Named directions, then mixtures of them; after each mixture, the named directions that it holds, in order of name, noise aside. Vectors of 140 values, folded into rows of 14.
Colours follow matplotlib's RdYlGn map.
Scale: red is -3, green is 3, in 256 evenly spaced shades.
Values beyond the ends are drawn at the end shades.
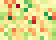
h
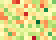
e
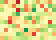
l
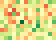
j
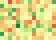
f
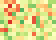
h, j, l.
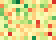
e, f.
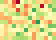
e, l.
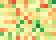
e, f, j.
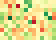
h.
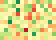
l.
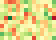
e, f, h.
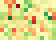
h.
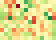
h.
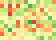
f, h.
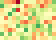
e, f, l.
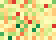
f, j, l.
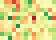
f, h.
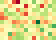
e, l.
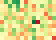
e, h, l.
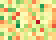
e, f, l.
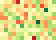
e.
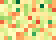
e, l.
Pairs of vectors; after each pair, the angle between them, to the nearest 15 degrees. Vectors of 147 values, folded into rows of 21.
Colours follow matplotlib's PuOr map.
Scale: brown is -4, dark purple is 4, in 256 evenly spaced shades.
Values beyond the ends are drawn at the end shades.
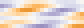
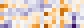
135 degrees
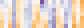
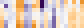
45 degrees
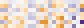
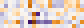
120 degrees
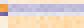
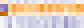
165 degrees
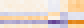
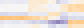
30 degrees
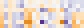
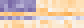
105 degrees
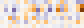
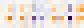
75 degrees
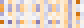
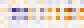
90 degrees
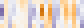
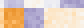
90 degrees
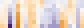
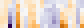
15 degrees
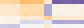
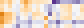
45 degrees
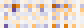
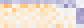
105 degrees
